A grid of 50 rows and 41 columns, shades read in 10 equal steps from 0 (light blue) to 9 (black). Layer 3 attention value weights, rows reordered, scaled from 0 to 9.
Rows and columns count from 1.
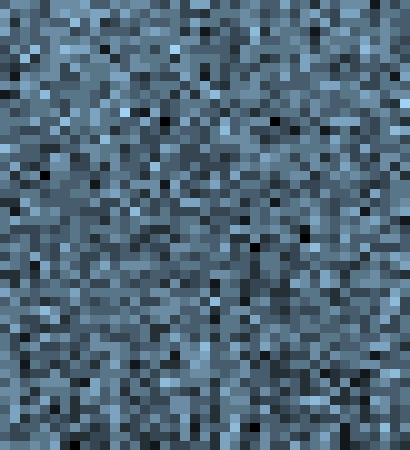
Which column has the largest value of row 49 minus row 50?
30
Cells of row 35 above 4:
21
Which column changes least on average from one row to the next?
9
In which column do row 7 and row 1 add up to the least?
3
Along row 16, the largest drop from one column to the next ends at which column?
11
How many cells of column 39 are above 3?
30
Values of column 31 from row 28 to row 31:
3 4 6 3
